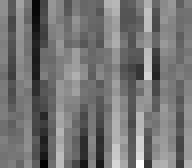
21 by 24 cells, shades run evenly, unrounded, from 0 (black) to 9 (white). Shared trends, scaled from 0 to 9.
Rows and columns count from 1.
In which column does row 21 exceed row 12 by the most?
18
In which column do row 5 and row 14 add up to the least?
5
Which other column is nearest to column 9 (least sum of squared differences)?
4
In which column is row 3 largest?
19
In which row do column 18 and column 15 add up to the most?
21
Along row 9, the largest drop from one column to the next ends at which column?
20
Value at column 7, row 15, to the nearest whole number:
4
